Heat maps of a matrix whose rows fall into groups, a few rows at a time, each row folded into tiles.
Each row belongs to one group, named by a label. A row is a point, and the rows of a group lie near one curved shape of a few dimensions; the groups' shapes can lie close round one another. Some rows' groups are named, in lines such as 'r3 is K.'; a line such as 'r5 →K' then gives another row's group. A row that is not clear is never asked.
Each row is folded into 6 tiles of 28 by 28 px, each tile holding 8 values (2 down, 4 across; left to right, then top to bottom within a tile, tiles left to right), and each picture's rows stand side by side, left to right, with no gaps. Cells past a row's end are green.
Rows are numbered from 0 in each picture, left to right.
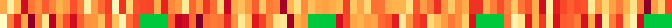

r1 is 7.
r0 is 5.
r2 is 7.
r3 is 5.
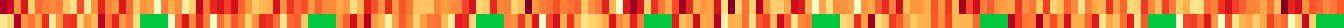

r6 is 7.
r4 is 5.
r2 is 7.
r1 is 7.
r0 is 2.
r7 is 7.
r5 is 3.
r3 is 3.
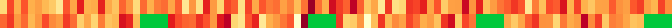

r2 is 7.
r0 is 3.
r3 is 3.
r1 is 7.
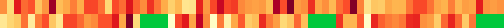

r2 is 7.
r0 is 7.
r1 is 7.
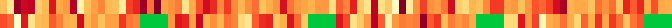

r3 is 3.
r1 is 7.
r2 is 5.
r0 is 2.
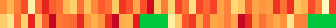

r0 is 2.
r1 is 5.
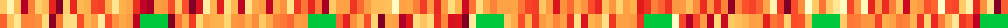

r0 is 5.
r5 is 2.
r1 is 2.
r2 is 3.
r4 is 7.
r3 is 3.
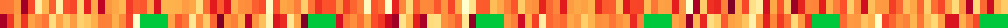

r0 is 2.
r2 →7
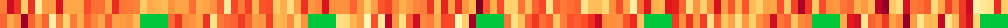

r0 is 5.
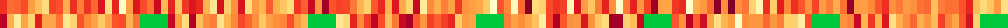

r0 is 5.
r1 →2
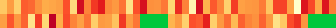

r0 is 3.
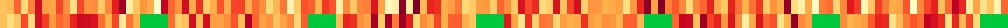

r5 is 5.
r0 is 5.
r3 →2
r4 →7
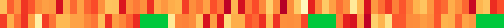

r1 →7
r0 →5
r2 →7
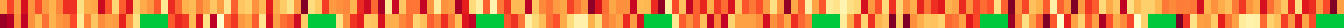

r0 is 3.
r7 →5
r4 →7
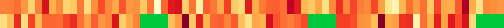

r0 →2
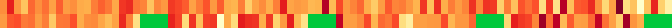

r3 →7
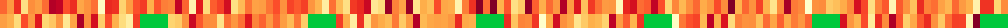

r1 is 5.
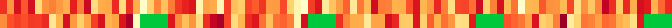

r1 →7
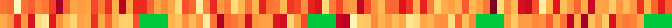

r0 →3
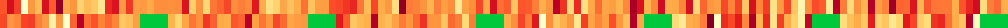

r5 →7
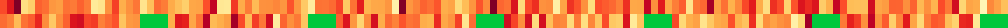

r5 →7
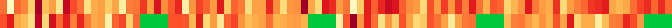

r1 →7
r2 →7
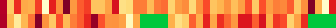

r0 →5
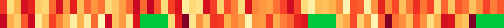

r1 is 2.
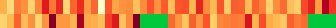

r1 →2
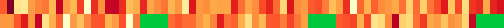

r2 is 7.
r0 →3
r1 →3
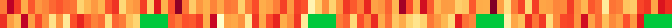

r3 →2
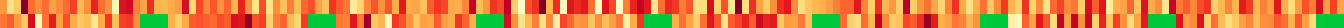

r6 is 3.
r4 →5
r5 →5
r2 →7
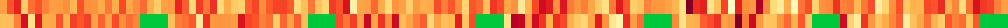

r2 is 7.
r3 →7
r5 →5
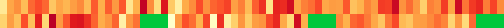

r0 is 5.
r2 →3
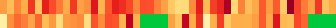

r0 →7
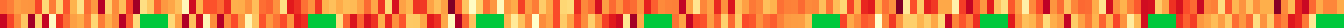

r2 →7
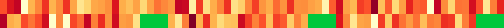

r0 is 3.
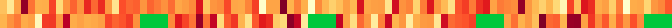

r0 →3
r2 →5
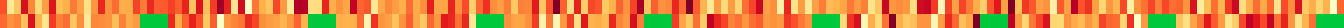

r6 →5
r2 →7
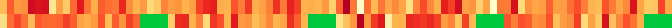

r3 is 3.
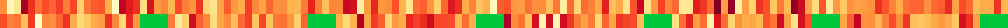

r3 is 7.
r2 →5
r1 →5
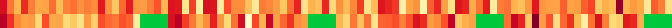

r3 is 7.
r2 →2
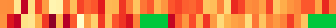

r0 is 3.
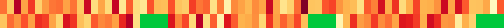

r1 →7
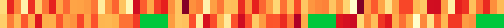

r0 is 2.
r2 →3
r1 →7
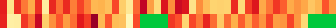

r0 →5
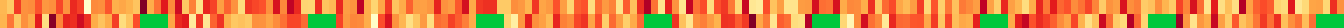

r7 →5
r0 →5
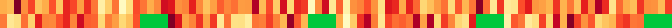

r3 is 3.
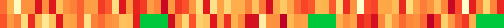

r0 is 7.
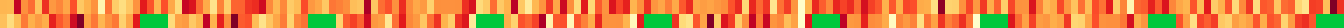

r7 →2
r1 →3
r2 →7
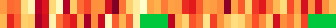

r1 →5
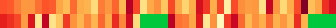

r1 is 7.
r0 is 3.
